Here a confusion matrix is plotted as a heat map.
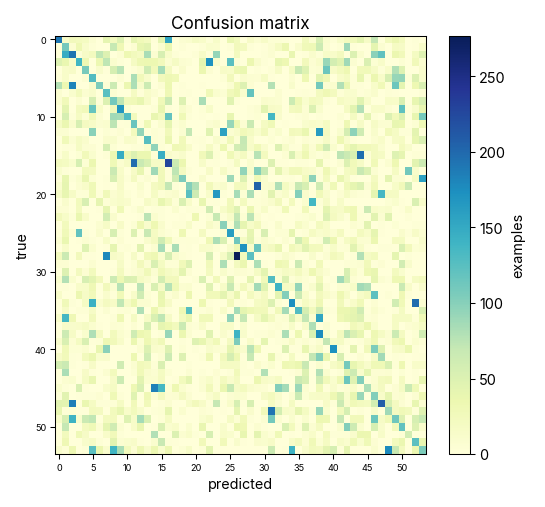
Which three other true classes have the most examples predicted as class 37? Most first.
21, 18, 41
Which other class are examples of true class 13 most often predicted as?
27
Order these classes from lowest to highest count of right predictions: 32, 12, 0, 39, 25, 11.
39, 12, 11, 32, 25, 0
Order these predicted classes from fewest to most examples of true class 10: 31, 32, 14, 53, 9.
32, 14, 9, 53, 31
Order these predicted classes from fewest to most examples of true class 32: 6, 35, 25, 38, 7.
6, 7, 38, 25, 35
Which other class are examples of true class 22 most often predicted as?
45
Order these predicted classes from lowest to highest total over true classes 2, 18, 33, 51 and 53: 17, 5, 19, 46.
19, 17, 5, 46
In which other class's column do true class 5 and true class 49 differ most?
2
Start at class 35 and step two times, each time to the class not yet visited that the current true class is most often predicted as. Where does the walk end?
29
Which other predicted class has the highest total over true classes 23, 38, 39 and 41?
26
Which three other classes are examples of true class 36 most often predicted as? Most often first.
38, 1, 25
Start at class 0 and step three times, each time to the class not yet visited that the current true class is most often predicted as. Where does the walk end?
25
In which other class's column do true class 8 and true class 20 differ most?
23
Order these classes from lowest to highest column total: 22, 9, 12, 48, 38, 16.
48, 22, 12, 9, 16, 38
